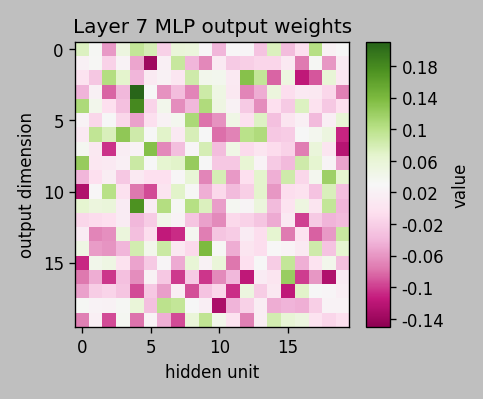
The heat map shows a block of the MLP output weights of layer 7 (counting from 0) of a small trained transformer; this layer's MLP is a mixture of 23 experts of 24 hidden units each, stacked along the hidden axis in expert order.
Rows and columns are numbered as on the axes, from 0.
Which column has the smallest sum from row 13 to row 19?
11
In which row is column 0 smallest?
10
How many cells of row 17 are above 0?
7
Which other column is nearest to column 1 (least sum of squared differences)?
3
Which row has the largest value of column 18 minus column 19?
6
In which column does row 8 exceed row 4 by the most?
8
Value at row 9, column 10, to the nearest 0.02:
0.08
